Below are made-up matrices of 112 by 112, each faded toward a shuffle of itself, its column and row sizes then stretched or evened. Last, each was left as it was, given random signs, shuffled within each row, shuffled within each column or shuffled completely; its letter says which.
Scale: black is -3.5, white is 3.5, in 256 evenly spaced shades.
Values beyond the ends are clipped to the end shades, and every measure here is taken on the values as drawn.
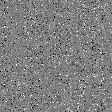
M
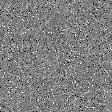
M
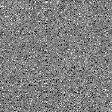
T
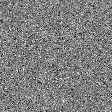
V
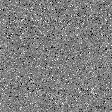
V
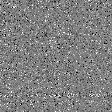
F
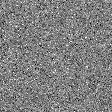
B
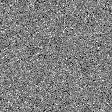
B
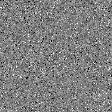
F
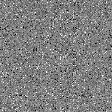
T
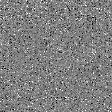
T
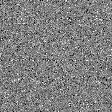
V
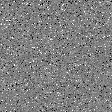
V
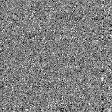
T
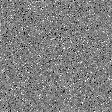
B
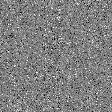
M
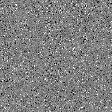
T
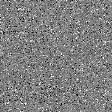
F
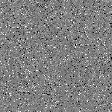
T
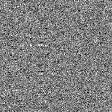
T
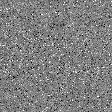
V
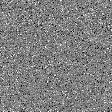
V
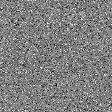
V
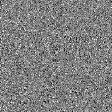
T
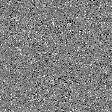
F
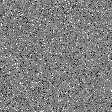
B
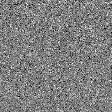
F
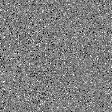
F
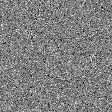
B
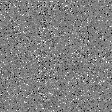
F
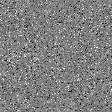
M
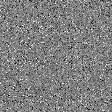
V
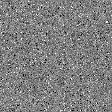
F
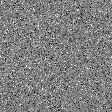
B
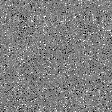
T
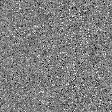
M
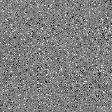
T
